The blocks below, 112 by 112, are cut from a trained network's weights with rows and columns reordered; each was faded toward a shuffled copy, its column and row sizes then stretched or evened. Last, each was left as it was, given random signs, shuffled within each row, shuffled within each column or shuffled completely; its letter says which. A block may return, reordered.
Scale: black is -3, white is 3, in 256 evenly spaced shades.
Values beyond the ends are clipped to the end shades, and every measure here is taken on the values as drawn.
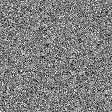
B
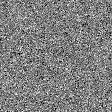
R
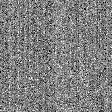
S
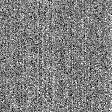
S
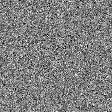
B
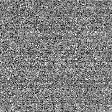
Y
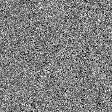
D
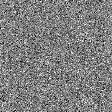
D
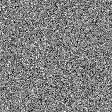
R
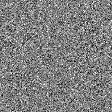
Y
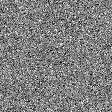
R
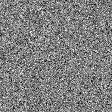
R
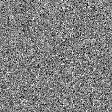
S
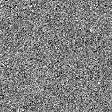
Y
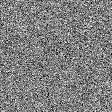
R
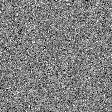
R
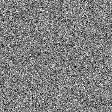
S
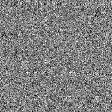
Y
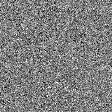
D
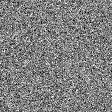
R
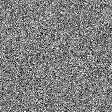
B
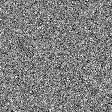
R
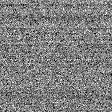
B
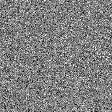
D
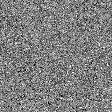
B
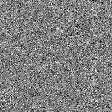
Y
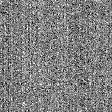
Y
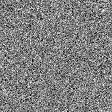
S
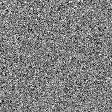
R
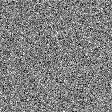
R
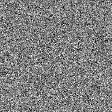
D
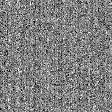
Y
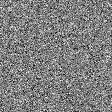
R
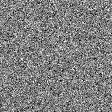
R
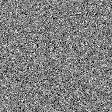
B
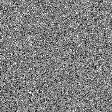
D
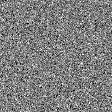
D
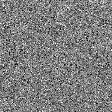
D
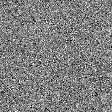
B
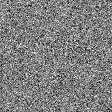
B
